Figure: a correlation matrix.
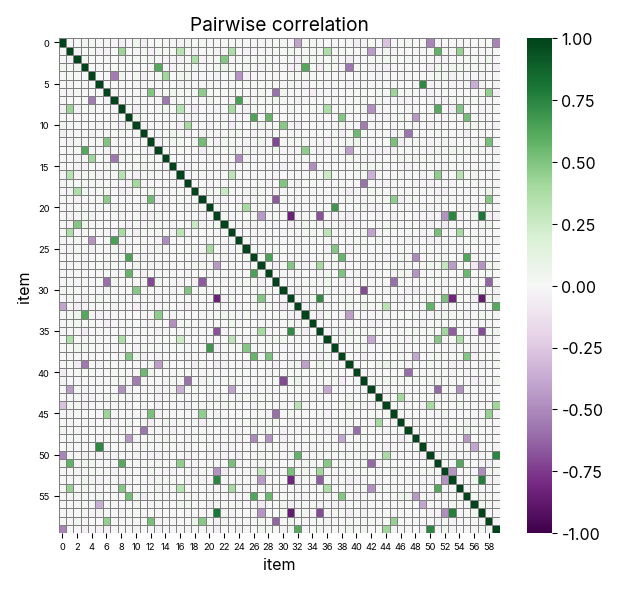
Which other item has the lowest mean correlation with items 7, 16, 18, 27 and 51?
42
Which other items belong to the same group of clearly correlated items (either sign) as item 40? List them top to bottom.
11, 47
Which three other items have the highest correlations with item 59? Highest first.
50, 32, 44
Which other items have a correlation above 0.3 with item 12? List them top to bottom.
6, 19, 45, 58
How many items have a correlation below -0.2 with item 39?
3
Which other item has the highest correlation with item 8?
51
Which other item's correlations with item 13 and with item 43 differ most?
3
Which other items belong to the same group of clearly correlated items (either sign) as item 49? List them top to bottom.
5, 56
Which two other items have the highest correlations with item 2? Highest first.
22, 18
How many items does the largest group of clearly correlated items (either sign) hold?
8
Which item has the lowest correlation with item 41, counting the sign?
30
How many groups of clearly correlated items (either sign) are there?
14
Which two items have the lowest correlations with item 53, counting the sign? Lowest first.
31, 35
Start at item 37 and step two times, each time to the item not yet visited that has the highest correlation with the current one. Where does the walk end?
25
